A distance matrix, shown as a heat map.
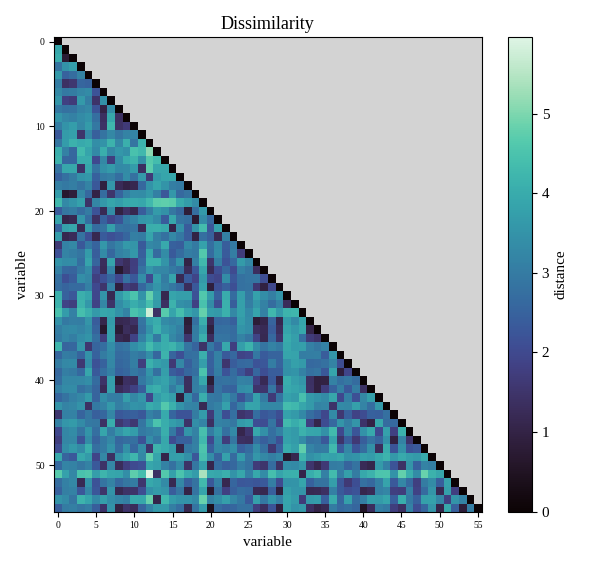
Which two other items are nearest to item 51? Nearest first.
32, 13
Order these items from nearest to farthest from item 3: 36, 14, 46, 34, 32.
46, 34, 36, 14, 32
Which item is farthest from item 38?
12
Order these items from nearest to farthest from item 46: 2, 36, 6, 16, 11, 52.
16, 52, 11, 2, 6, 36
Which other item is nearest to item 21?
18
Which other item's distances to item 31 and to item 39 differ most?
37
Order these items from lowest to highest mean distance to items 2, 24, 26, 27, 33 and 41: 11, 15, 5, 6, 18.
6, 5, 18, 11, 15
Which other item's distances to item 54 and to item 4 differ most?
19
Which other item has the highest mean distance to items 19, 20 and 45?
51
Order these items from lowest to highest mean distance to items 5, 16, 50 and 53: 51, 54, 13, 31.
31, 54, 13, 51
